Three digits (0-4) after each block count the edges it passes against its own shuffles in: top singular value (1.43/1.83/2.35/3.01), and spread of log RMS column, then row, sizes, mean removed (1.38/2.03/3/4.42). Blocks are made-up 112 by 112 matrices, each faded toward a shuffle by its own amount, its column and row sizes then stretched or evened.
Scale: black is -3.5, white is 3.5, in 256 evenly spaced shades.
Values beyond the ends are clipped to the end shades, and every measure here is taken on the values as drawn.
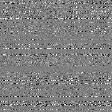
1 1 4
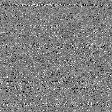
1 0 3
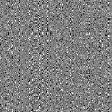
3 3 0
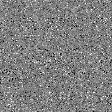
1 0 2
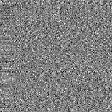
3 0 1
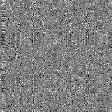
3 1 0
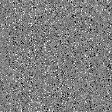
1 2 0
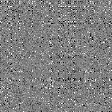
2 2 2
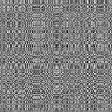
4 3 3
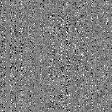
1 3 1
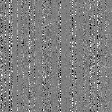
1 4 0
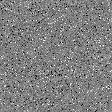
0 0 1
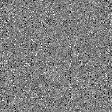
1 2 1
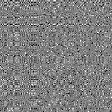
4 1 2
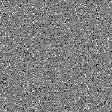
2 2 0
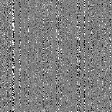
2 4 0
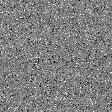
0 0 0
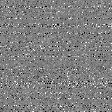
1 0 3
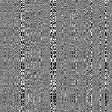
4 4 0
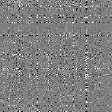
3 3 3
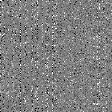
1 3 0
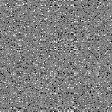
3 1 1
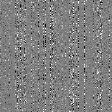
1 4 0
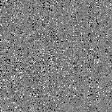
0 3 1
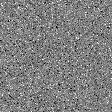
0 0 0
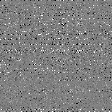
0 1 3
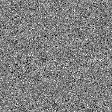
0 1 1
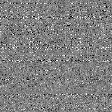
1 0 3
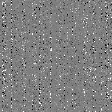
0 3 0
